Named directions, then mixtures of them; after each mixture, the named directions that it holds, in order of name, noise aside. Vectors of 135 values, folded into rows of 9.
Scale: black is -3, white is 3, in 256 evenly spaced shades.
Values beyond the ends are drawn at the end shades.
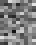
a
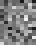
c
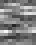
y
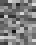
a.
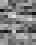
a, y.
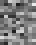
a.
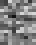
a, y.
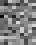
a, c.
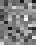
c.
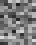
a.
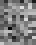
c, y.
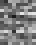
a, y.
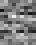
a, y.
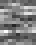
y.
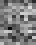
c, y.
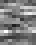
y.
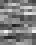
y.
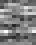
y.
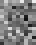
c.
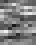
y.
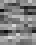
y.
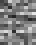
a, y.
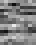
y.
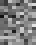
a, c.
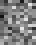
a, c.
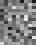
c.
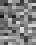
a, c.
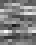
y.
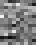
a, y.
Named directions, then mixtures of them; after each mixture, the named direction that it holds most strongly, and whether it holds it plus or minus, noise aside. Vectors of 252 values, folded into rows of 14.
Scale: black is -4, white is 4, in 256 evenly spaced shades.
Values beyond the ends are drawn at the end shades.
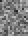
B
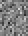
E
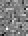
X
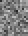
B, plus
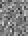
E, minus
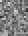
B, minus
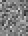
E, plus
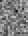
B, plus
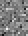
X, plus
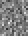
E, minus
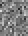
E, minus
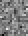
X, plus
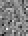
X, plus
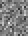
E, minus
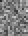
B, plus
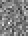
E, minus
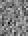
E, plus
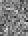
B, minus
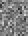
E, minus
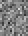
E, plus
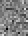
X, minus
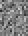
E, plus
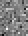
X, plus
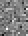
X, plus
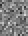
E, minus
